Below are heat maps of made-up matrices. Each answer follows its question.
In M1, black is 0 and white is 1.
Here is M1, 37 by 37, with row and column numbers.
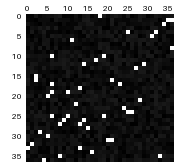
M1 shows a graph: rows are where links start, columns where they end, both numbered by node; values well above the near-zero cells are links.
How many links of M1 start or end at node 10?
4
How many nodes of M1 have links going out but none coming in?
2
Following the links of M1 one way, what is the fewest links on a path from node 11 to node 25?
4
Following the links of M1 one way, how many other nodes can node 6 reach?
10
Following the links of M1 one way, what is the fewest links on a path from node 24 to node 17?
4
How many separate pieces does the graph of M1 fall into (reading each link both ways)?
3
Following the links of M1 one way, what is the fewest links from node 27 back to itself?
2
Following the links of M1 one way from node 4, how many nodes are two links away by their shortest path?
4
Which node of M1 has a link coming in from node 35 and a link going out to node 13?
node 33
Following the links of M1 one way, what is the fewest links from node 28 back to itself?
6
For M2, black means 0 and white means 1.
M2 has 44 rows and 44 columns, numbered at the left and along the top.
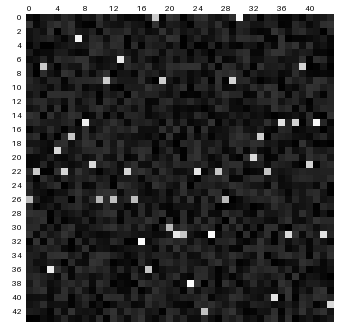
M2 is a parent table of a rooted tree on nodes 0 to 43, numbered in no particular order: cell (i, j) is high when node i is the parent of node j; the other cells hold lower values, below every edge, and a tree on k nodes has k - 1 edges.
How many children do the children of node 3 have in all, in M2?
2
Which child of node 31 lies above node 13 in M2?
26
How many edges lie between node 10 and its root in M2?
2
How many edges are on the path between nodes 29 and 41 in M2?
6
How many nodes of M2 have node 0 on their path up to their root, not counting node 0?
5
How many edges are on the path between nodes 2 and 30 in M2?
7
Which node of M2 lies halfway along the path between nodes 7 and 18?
15
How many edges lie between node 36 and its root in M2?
3
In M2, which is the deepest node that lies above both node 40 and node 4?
21
